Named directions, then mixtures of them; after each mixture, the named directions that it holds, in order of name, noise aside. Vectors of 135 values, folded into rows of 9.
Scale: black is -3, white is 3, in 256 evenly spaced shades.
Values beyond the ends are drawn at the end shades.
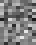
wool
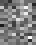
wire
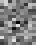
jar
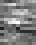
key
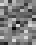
jar, wool.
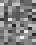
wool.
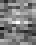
jar, key.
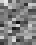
jar.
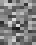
jar, key.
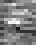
key.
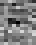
key, wool.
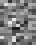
jar, key.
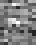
key, wool.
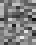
wool.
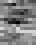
key.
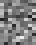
wool.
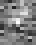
key, wire.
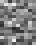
jar, key.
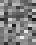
wool.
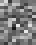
jar, wool.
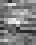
key.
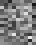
wire.
